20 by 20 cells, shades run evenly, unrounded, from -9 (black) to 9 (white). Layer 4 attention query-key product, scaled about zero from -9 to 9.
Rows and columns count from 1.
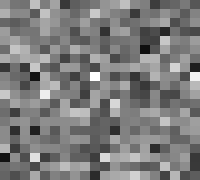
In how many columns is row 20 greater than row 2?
9
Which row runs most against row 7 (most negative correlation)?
19
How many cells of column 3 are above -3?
17
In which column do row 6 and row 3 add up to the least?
15
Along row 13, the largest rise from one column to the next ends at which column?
12
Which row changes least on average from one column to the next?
14
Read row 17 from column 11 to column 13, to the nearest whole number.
-4 -1 2
